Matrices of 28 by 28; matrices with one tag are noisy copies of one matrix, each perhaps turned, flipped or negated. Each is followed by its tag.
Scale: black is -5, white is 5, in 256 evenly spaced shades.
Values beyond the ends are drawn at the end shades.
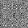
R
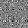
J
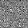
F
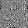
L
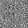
R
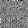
L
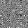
J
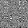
F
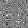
J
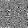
L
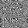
L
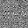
R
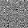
F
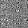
F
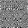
L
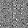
R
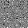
F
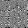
L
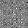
R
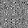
R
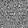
R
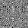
J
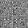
R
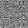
F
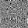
L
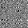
F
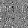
J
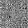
F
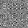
R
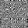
L
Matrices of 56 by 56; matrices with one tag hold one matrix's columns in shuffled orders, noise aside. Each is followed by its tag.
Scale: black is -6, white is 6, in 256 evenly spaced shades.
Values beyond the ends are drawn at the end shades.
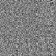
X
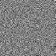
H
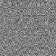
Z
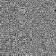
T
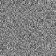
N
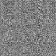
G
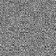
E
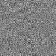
T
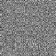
X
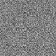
E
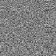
H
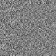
N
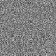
T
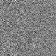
X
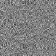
N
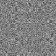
T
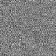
X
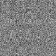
G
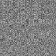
G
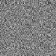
N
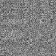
G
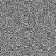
E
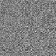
E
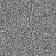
E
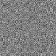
T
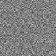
H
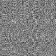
G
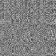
G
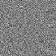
H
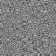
T
